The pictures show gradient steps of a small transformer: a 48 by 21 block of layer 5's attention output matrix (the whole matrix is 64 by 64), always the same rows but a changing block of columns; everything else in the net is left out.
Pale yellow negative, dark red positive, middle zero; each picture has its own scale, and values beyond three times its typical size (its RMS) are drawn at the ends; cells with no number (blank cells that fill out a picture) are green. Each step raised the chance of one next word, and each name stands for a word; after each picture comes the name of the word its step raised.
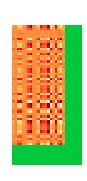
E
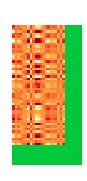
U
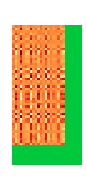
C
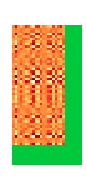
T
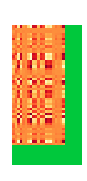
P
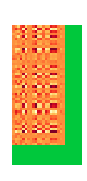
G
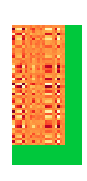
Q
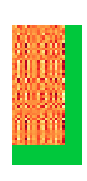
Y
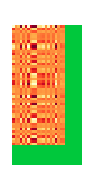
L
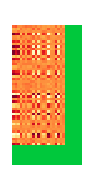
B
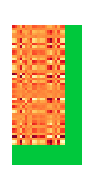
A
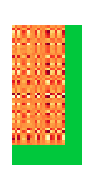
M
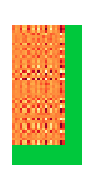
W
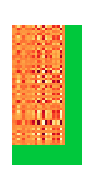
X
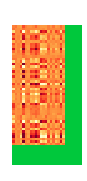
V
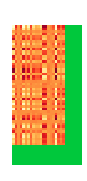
W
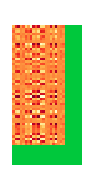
E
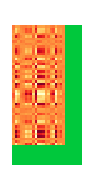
V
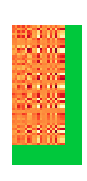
G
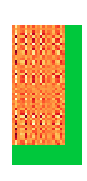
A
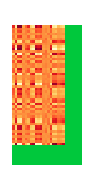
L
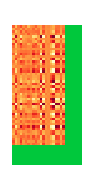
Y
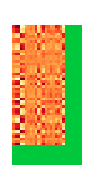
W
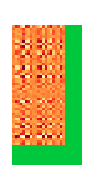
A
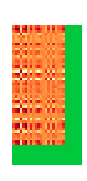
W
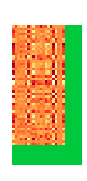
M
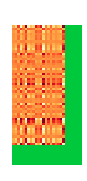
L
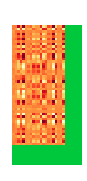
P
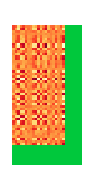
E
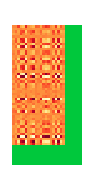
A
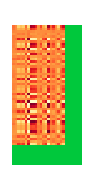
E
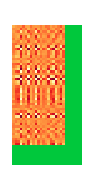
T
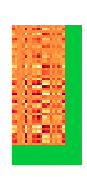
Q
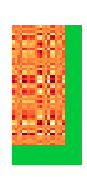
X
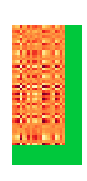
C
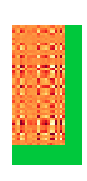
X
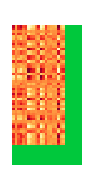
W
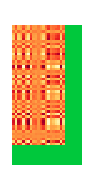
P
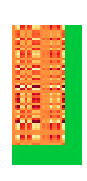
C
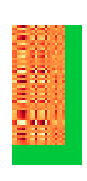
X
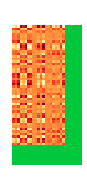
L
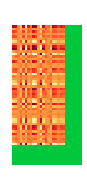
L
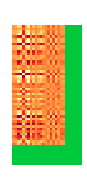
A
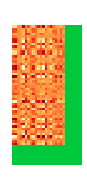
A
